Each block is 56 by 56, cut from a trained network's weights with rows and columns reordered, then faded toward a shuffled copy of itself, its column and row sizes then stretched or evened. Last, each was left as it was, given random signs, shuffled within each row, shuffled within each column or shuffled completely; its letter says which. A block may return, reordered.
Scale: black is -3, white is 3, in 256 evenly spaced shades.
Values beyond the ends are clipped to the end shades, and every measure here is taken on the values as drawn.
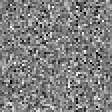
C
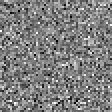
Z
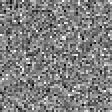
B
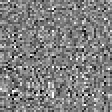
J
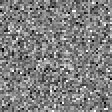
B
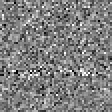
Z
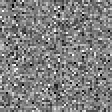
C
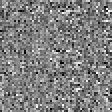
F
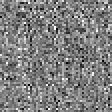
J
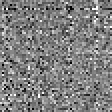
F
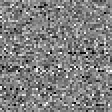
Z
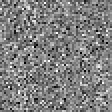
C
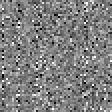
C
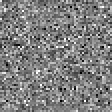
Z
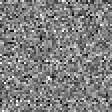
Z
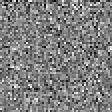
F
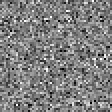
Z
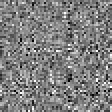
J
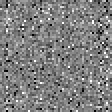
C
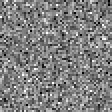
B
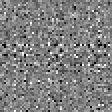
J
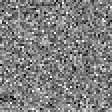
B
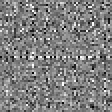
J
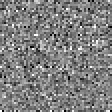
Z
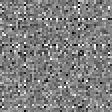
J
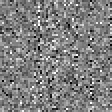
C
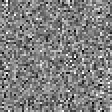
C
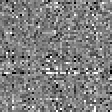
F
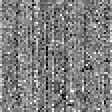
C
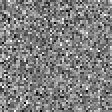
C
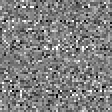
Z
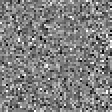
C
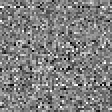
Z
